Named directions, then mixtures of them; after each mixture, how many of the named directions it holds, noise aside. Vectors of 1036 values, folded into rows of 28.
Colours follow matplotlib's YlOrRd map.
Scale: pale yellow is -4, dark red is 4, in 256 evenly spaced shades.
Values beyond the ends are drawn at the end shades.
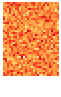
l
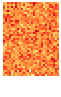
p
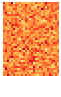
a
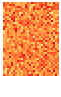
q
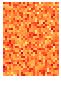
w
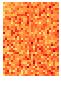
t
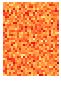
two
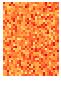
four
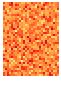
two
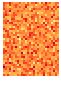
four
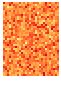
four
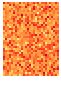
three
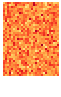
four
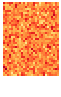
three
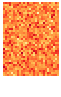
one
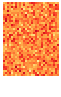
one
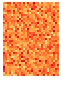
three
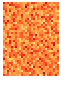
four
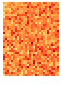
one
